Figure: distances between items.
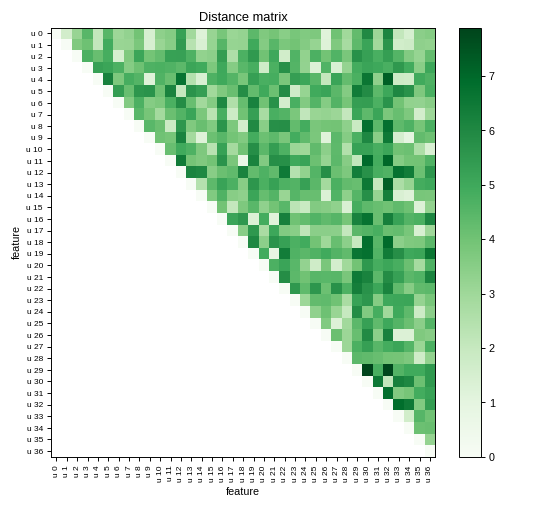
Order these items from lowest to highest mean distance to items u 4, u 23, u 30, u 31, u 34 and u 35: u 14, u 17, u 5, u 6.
u 14, u 17, u 6, u 5
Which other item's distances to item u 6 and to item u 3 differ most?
u 22
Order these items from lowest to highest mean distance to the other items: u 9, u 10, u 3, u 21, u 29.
u 9, u 10, u 3, u 21, u 29
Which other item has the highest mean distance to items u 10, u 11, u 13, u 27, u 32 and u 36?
u 19
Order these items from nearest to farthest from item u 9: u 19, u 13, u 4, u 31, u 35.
u 4, u 13, u 31, u 35, u 19
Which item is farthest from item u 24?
u 29
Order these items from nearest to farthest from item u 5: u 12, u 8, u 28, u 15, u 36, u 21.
u 12, u 15, u 28, u 21, u 36, u 8
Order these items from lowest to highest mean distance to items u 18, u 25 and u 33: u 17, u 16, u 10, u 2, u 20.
u 20, u 17, u 10, u 2, u 16
